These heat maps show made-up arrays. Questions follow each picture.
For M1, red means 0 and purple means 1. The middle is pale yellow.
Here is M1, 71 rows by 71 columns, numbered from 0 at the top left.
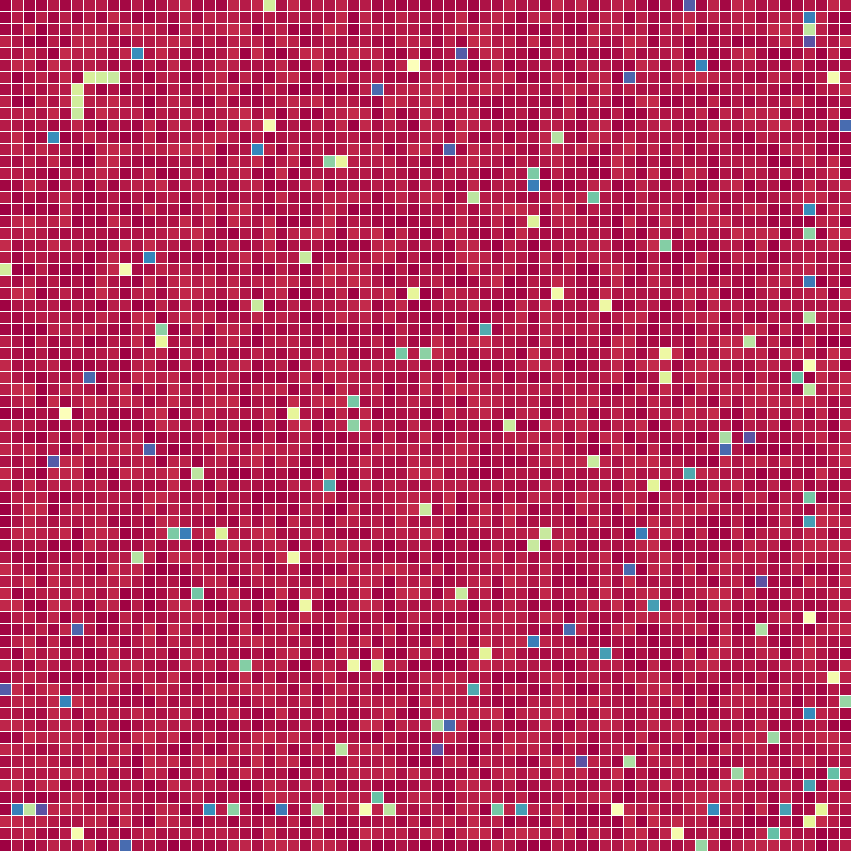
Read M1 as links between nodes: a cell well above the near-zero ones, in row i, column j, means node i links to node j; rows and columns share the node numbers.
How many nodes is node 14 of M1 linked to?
1
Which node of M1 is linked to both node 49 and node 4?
node 38
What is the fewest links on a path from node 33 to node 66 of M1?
4
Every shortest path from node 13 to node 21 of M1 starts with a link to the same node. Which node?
node 27
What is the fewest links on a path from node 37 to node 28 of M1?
4
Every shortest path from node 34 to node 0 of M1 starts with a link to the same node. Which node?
node 5
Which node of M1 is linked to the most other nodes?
node 67
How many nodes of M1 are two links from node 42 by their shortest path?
1
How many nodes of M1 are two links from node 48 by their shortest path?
1
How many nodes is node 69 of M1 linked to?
3
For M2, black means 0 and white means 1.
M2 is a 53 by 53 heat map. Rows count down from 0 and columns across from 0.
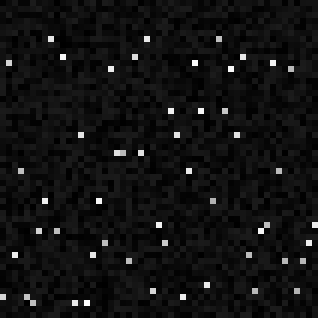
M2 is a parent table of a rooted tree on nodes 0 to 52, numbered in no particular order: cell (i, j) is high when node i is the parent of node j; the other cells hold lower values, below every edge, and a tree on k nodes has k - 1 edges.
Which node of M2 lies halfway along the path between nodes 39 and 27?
9
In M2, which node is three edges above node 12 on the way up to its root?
38
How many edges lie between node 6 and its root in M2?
2
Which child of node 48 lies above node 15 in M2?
42
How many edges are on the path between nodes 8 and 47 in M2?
4
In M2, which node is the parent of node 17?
40
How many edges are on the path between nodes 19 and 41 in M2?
4
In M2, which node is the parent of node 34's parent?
43
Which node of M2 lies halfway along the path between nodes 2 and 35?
11
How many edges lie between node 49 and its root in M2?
2
